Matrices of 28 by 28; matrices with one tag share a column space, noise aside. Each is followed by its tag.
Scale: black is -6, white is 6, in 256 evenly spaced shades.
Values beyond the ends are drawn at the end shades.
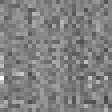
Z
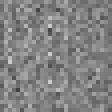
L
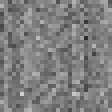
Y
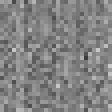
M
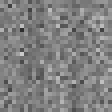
L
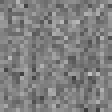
Z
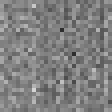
L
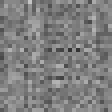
M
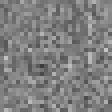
M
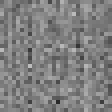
M
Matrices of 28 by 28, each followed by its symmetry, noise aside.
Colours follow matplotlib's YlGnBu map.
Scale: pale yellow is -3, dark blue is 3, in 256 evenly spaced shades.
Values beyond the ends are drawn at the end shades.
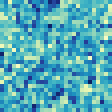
no symmetry.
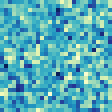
antisymmetric.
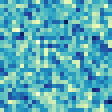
antisymmetric.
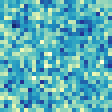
symmetric across the other diagonal.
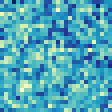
symmetric across the other diagonal.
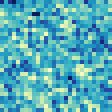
antisymmetric.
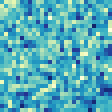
symmetric.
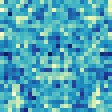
mirrored left to right.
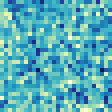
antisymmetric.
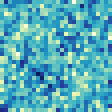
symmetric across the other diagonal.
